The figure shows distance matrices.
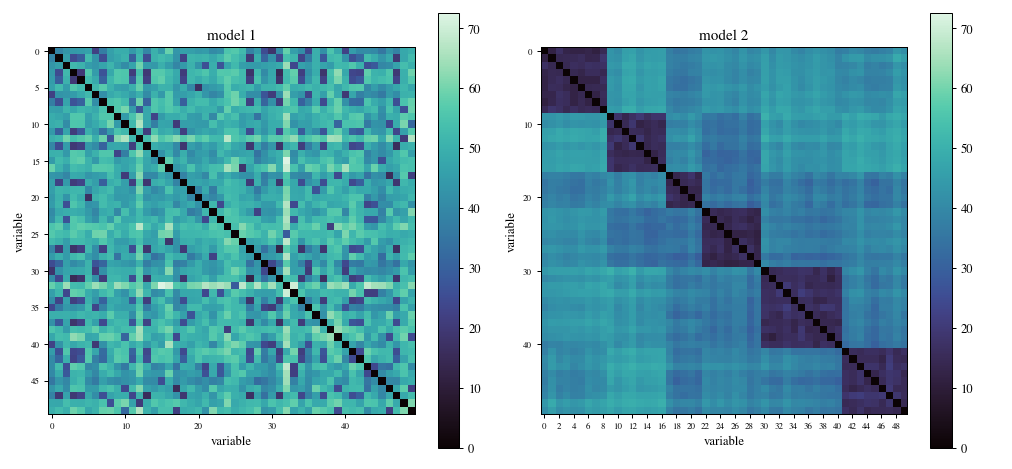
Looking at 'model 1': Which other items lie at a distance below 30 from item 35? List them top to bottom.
0, 6, 29, 30, 40
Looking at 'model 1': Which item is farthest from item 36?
38
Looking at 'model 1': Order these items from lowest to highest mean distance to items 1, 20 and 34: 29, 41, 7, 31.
31, 41, 7, 29
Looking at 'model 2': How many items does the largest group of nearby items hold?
11
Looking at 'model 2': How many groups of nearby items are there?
6
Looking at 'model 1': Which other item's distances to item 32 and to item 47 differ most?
27
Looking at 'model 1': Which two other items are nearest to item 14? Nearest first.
9, 28
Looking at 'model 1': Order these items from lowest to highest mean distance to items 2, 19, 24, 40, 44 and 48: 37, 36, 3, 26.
36, 37, 3, 26
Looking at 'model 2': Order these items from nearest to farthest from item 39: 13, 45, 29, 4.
45, 29, 13, 4
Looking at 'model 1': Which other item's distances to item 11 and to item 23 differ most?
3
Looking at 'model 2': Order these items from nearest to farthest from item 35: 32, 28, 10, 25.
32, 28, 25, 10
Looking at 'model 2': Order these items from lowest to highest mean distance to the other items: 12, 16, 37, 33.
37, 33, 16, 12
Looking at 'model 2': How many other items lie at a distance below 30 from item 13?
7
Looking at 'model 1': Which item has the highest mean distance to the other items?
32
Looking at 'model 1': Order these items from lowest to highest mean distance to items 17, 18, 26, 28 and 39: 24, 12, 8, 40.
40, 8, 24, 12
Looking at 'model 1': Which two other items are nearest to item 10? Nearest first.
17, 46
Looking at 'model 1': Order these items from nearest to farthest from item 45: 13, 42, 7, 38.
13, 7, 42, 38
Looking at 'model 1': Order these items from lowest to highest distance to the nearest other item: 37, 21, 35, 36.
37, 35, 21, 36
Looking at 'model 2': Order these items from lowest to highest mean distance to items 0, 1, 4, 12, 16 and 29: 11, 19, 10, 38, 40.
10, 11, 19, 40, 38
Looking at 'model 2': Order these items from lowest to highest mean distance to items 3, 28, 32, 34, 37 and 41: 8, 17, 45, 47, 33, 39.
39, 33, 45, 47, 17, 8
